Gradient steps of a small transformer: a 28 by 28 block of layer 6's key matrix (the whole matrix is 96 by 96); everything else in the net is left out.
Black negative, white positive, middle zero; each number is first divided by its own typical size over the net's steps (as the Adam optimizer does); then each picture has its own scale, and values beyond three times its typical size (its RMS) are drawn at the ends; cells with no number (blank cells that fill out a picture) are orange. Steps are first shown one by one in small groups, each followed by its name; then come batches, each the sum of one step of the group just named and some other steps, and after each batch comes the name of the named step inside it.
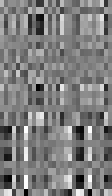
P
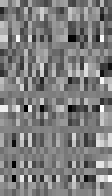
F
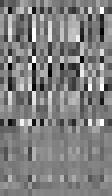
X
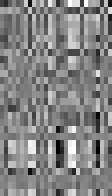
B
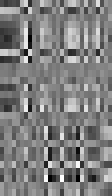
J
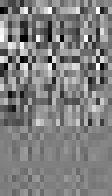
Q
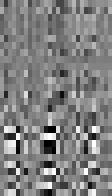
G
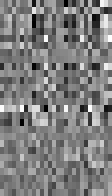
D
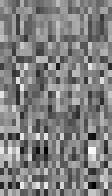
F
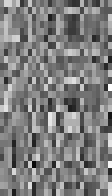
F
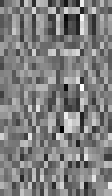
D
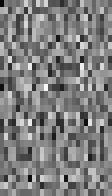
X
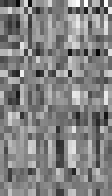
B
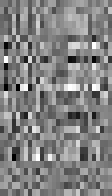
G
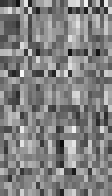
B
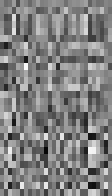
G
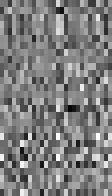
F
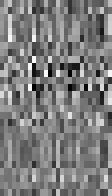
X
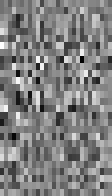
F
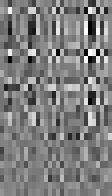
J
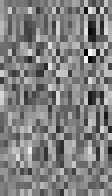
B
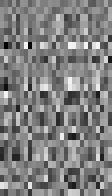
J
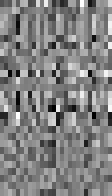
G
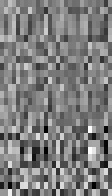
P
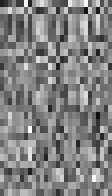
B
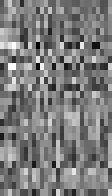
Q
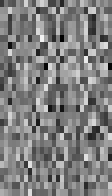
J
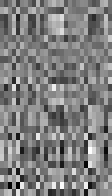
D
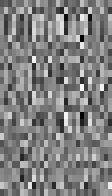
X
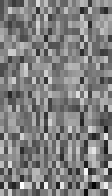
Q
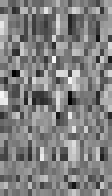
Q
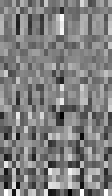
P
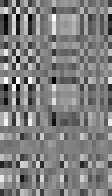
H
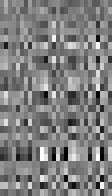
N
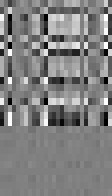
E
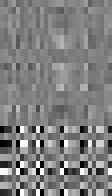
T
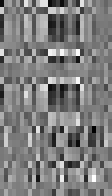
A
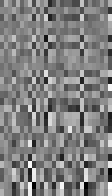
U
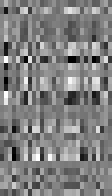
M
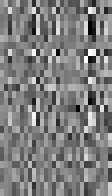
U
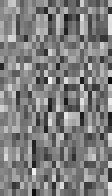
U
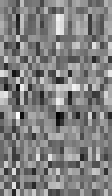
M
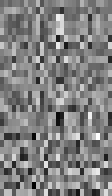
U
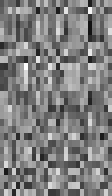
M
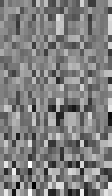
U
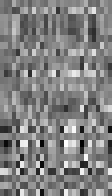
T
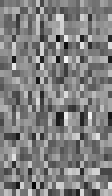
U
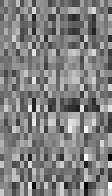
U
